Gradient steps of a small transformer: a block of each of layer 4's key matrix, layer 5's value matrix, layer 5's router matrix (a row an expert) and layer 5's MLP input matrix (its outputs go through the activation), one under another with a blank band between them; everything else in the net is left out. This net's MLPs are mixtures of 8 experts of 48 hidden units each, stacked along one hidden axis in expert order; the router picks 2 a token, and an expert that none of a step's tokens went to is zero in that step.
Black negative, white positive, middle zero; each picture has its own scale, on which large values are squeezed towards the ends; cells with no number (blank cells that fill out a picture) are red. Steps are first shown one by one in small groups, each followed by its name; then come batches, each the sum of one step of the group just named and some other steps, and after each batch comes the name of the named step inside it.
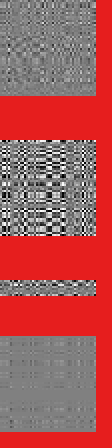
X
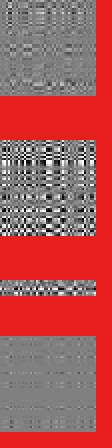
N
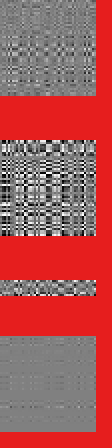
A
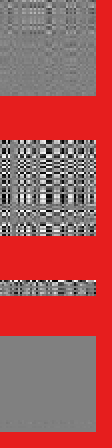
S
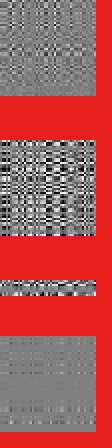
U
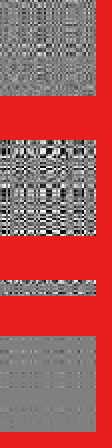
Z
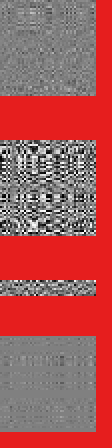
S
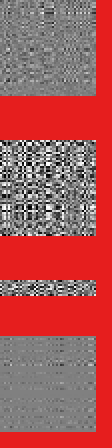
X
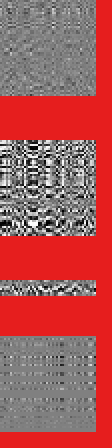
N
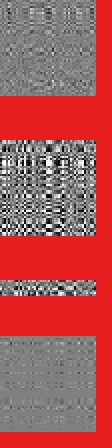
N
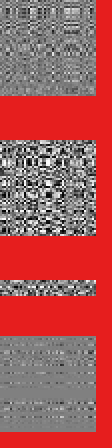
Z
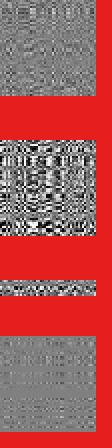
N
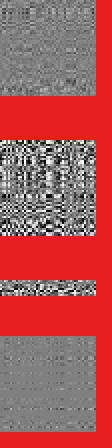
N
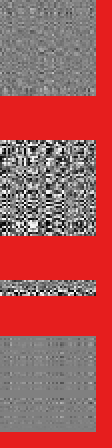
U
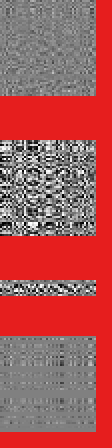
A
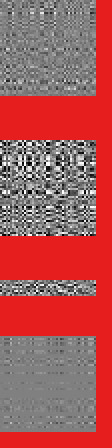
U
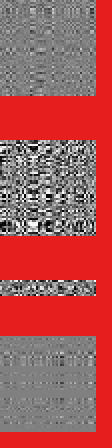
S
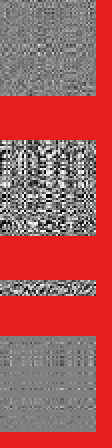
Z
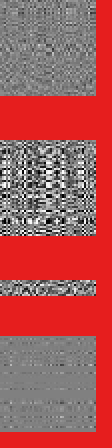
Z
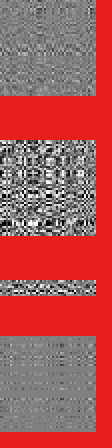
Z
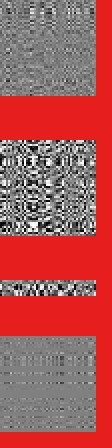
N
